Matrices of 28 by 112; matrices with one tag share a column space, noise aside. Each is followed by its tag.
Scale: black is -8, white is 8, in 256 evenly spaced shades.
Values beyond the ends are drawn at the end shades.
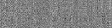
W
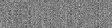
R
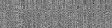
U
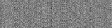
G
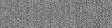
G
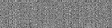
R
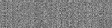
R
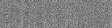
R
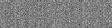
R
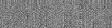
U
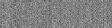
R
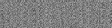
R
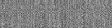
U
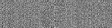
R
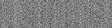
R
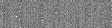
R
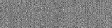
G
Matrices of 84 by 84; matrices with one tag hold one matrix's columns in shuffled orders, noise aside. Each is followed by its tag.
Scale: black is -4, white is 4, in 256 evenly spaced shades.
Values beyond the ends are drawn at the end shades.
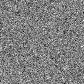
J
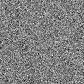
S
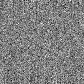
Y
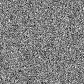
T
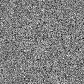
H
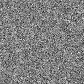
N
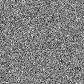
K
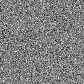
J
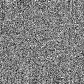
Y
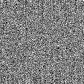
Y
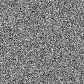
N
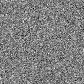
N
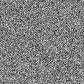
J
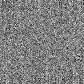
Y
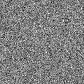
T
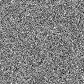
K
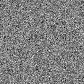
H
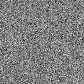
H
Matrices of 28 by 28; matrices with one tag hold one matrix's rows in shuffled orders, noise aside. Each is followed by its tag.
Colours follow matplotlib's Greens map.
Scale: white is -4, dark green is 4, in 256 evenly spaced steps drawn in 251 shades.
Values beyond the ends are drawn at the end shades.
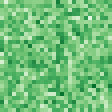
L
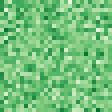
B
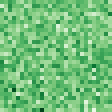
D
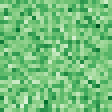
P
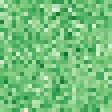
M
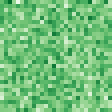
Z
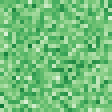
M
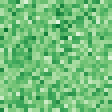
M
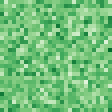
L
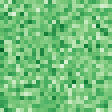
B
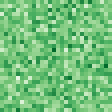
Z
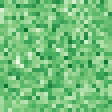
Z
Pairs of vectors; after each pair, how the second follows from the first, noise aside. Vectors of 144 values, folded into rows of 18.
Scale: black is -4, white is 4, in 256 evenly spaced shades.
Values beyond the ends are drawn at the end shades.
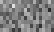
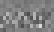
negated, partly zeroed.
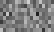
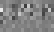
wrapped around, negated, partly zeroed.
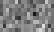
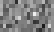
negated.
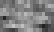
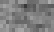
wrapped around, shrunk.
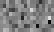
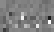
negated, partly zeroed.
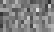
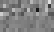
negated, partly zeroed.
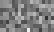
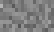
wrapped around, shrunk.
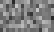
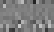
wrapped around, partly zeroed.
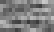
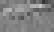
negated, partly zeroed.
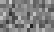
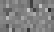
wrapped around, partly zeroed.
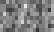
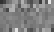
wrapped around, partly zeroed.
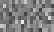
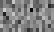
reversed, negated.
